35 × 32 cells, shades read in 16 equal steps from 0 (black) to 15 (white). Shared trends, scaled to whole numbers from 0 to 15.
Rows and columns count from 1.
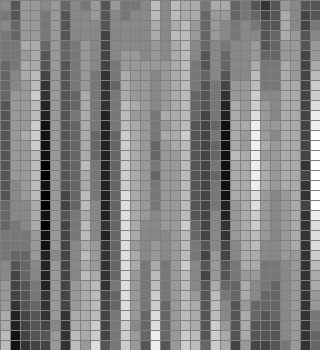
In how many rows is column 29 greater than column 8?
26
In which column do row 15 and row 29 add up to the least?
5
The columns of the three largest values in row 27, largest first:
13, 19, 32
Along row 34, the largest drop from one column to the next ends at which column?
2
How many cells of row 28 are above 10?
4
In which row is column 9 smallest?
1
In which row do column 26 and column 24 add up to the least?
35
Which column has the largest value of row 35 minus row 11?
23
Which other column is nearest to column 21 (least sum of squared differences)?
7
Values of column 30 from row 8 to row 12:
9 10 10 10 10
